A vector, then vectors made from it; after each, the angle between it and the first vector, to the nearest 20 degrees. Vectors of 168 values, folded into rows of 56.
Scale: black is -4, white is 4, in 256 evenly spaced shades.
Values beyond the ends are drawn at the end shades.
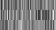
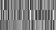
40 degrees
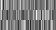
120 degrees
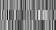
140 degrees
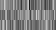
120 degrees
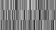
80 degrees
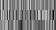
160 degrees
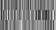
20 degrees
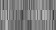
140 degrees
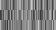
80 degrees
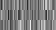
60 degrees
